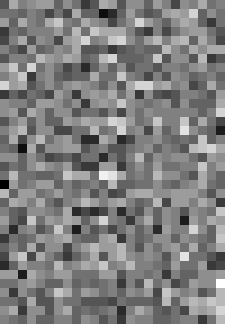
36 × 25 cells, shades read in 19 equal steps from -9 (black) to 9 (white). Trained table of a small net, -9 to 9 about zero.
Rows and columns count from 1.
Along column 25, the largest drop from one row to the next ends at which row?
14
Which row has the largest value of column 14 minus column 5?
28
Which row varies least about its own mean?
36
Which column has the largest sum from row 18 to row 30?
13
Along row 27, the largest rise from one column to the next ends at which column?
25
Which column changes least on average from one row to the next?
15
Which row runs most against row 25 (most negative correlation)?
29
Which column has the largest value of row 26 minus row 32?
7
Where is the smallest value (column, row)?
1, 21
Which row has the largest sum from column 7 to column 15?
20
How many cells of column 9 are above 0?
13
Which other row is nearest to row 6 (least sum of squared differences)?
34
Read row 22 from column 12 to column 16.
0 -4 -3 2 3
